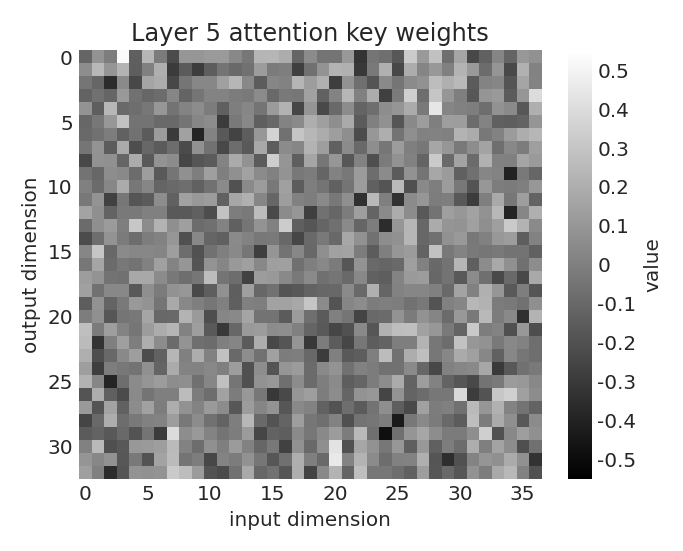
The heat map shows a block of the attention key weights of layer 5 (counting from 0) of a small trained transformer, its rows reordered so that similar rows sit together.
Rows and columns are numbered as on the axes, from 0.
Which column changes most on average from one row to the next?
15
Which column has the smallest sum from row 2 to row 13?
7
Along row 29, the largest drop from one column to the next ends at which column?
33
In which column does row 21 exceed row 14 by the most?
0
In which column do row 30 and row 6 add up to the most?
20
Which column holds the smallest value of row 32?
2
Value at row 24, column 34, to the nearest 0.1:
-0.2
